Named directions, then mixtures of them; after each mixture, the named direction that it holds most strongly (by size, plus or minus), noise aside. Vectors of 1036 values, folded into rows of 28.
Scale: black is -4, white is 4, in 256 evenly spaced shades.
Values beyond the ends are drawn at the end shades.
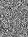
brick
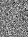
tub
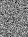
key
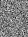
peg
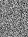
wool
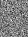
peg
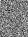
peg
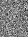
tub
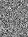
brick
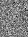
tub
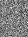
wool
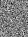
peg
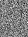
wool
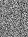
wool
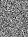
peg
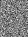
peg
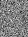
peg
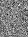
tub
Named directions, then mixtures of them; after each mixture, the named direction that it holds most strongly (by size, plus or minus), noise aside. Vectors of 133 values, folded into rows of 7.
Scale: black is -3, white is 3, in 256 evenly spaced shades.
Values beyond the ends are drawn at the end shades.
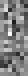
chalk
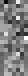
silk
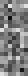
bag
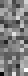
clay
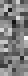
chalk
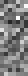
silk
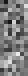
chalk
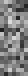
bag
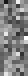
silk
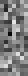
chalk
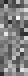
silk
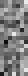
clay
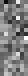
silk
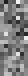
silk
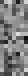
silk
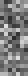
bag
